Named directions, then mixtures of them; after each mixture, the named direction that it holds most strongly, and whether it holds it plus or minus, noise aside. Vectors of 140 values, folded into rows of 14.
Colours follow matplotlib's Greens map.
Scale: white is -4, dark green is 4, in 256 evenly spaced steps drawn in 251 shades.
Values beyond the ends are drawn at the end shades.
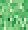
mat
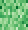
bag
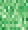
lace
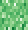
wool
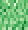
wool, plus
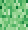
bag, plus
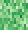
bag, minus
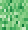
mat, minus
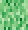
wool, minus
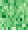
wool, minus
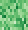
lace, minus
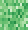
bag, minus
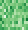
lace, plus
